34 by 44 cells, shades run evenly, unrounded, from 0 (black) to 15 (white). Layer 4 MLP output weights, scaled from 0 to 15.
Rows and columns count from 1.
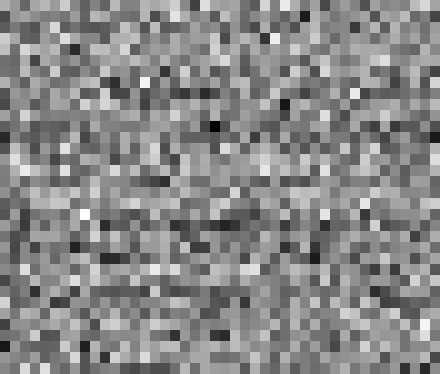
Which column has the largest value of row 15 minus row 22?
2
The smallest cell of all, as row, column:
12, 22
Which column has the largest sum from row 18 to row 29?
10
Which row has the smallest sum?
21
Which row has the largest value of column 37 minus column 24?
19
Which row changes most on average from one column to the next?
14
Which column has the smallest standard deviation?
34
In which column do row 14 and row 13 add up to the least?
1
